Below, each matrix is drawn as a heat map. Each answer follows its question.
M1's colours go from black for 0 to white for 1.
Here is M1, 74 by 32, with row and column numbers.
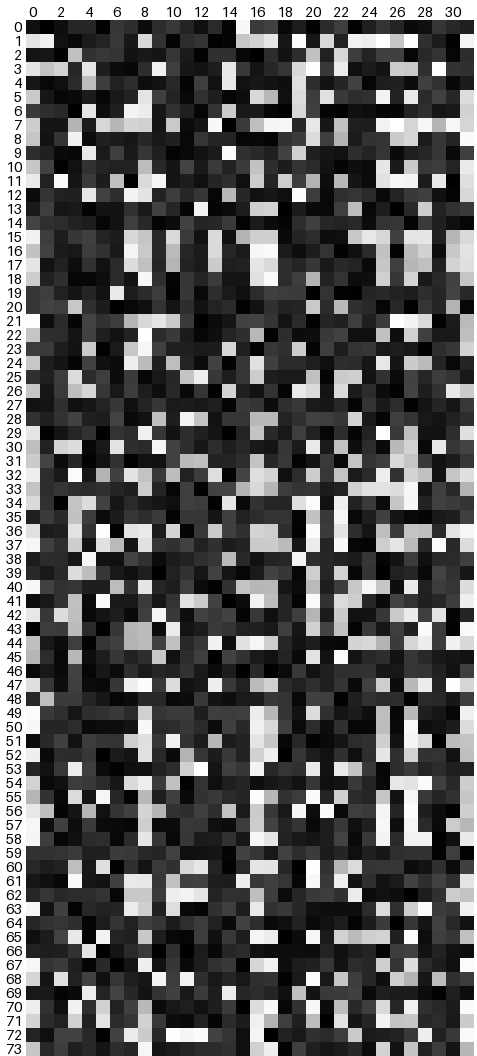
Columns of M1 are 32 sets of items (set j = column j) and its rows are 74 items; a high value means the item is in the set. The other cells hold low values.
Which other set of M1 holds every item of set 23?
16
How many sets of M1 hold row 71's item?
12
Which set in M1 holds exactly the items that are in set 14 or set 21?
19
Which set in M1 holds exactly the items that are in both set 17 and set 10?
13
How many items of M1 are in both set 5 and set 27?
8
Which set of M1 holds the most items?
31
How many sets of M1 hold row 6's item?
6
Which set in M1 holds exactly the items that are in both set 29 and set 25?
18
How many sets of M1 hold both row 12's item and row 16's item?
3
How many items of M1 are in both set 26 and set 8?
8
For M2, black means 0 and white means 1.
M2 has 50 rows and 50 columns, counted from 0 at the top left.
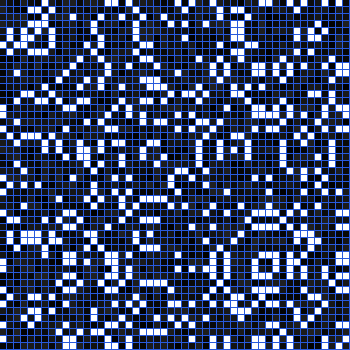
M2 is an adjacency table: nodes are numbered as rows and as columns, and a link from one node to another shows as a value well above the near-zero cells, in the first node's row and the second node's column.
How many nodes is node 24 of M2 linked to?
8
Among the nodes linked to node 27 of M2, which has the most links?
node 43
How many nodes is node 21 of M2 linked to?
12
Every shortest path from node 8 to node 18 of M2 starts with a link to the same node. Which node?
node 20
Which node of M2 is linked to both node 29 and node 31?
node 17
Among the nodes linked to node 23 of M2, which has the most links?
node 14
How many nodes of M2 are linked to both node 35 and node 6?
6
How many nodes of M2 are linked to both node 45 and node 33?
6
